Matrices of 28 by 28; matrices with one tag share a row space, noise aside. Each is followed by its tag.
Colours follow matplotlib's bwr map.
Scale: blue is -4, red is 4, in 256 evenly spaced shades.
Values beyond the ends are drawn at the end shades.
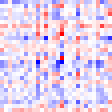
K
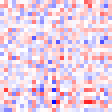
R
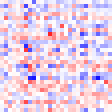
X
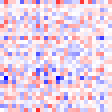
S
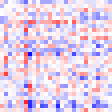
X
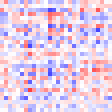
X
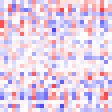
R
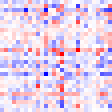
K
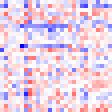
X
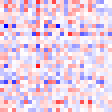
S
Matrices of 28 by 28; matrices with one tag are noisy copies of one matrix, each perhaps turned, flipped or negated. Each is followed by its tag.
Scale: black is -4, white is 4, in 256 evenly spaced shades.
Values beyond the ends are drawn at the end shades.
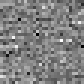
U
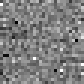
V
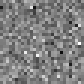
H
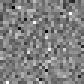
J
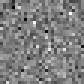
J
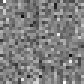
V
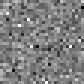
J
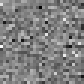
U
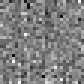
V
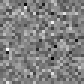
H
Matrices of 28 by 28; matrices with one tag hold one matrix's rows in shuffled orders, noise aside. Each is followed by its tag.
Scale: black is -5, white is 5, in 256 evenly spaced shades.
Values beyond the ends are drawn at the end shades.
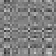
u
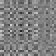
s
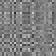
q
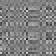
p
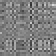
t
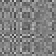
q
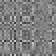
q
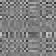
p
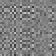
q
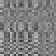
s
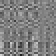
s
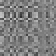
s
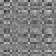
u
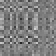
s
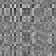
q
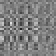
s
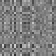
q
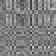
t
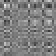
u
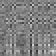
t
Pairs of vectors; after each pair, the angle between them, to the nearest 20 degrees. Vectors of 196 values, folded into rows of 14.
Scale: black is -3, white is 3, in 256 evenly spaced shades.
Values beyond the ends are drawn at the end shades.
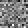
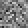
100 degrees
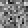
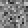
20 degrees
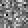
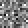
140 degrees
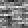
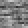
160 degrees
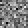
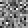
160 degrees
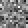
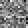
40 degrees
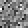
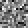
120 degrees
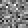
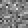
20 degrees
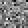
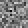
100 degrees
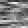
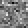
120 degrees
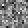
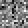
40 degrees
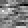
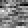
20 degrees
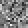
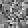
160 degrees
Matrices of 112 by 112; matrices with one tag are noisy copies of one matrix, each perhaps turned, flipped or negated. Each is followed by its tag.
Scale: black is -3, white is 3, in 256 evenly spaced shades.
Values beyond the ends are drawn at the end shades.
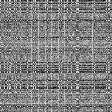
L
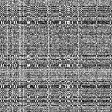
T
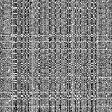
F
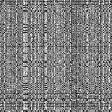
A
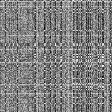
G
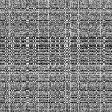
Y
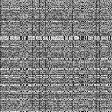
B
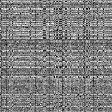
G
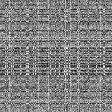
Y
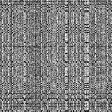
A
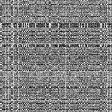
A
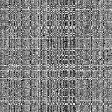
Y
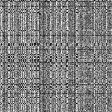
G
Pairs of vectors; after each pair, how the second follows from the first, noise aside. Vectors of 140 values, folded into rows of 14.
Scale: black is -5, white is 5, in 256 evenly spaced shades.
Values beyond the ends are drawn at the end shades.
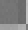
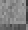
negated.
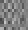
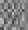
negated.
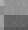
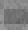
wrapped around, shrunk.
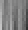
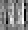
wrapped around, negated, scaled up.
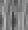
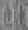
wrapped around, shrunk.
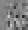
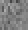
wrapped around, shrunk.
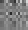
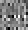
wrapped around, scaled up.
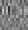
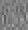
wrapped around, shrunk.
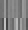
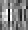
wrapped around, negated, scaled up.
